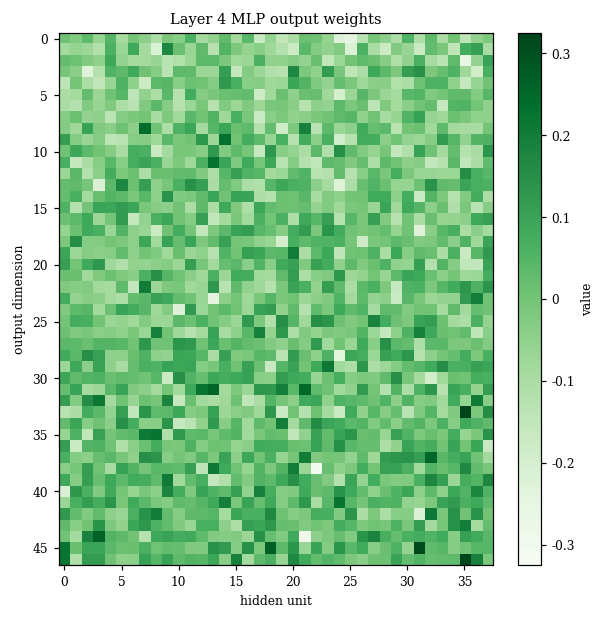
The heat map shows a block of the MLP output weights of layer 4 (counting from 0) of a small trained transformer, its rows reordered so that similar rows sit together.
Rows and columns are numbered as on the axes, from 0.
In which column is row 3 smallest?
2
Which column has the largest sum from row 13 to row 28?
20
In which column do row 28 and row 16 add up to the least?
24
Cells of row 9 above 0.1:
4
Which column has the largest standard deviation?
35
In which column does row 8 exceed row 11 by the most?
21
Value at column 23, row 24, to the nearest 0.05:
0
